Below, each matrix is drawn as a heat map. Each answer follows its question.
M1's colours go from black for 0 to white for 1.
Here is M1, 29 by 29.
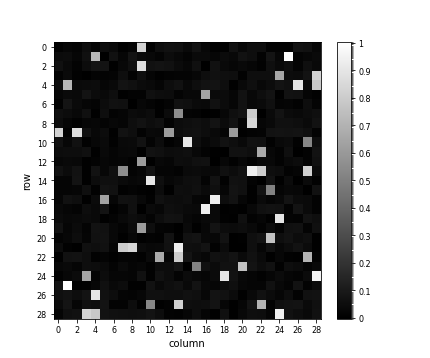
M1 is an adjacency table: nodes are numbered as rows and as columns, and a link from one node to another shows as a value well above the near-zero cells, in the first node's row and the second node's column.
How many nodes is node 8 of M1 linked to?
1
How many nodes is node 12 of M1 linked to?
1
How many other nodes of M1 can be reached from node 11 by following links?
8
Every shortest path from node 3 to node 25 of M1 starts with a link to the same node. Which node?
node 28
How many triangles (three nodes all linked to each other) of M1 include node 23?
0
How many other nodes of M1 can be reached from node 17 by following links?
2
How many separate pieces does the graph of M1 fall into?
6
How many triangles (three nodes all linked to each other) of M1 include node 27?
1
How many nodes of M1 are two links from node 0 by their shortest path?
3
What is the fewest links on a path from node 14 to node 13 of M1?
3
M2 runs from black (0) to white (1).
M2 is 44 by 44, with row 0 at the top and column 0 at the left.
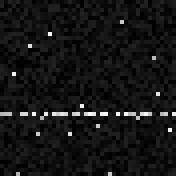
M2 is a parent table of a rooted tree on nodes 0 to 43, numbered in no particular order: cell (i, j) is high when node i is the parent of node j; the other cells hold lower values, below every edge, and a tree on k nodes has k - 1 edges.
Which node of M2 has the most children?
28
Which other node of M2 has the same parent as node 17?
9
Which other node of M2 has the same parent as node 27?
4
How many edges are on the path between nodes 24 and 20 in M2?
4
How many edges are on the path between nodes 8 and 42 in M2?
3
